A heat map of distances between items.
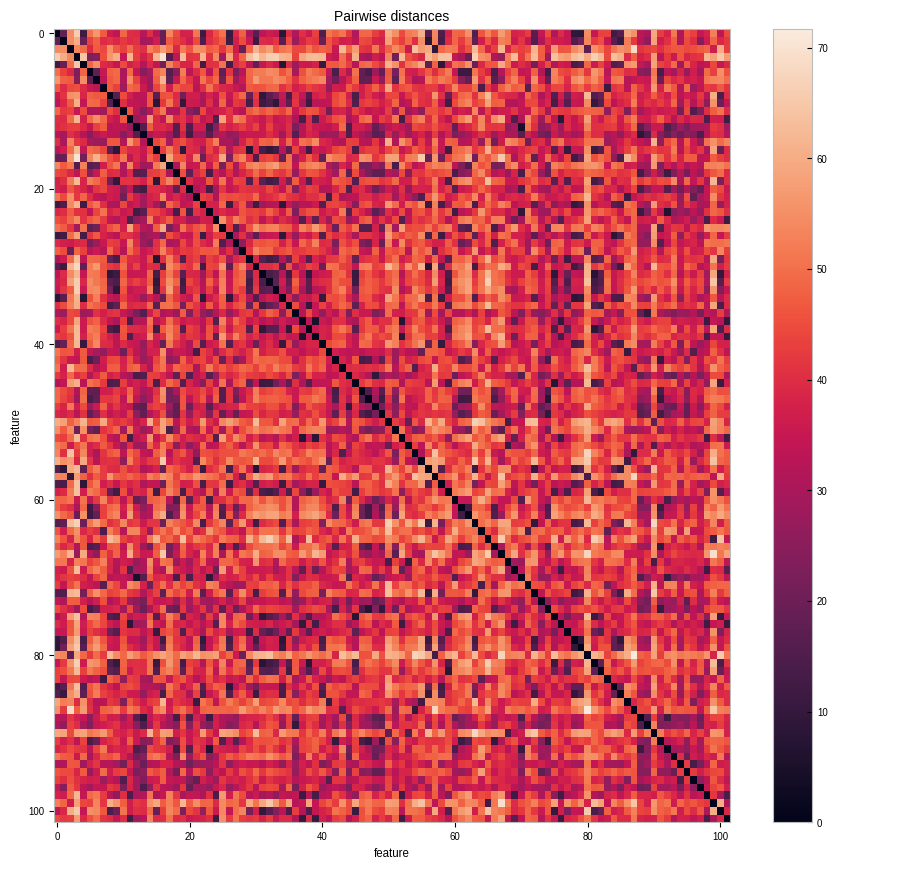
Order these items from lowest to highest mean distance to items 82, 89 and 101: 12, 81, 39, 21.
39, 12, 81, 21
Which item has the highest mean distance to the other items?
80
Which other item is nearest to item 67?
51
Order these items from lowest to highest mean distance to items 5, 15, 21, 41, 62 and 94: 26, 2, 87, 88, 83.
88, 83, 26, 87, 2
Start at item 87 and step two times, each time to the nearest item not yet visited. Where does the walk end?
43
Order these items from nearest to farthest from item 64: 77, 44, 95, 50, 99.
77, 99, 44, 95, 50
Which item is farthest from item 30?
3
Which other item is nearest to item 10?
96
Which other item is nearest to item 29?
15
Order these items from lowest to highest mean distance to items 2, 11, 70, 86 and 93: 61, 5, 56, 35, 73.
73, 5, 61, 35, 56
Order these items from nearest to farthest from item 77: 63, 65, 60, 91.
91, 63, 60, 65
